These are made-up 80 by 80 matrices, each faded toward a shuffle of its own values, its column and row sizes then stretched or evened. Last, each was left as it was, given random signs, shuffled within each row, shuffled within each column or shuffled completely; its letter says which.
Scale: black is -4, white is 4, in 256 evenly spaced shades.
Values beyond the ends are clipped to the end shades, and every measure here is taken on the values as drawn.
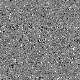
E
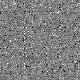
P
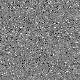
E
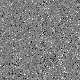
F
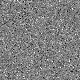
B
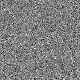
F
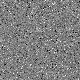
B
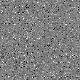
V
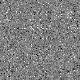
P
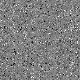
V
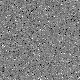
B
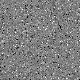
F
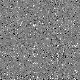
V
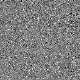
V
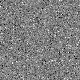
B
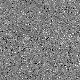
E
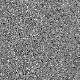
F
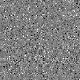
P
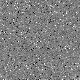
E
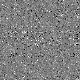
V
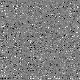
P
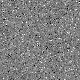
B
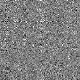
P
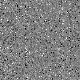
F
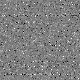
E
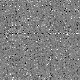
P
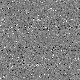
E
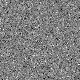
B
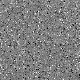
F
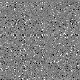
P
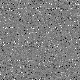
E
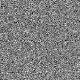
P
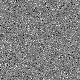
B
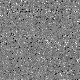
E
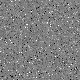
B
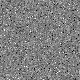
B
